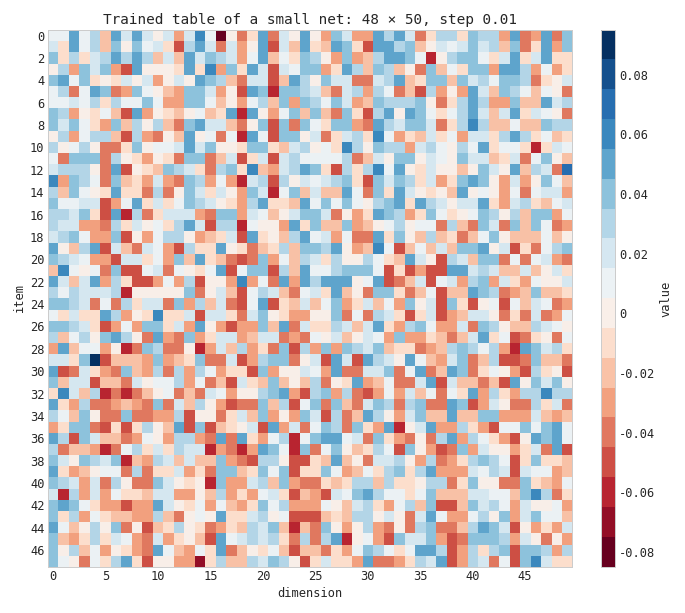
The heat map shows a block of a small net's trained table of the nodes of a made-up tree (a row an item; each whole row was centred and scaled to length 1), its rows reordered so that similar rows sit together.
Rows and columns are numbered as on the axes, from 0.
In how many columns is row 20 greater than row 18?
21
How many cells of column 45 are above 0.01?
16
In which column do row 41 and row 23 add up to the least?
23
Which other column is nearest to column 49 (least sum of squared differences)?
11
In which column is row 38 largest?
27
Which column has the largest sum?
0
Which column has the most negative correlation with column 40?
12
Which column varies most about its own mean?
44
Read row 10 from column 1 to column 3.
0 0.01 0.03
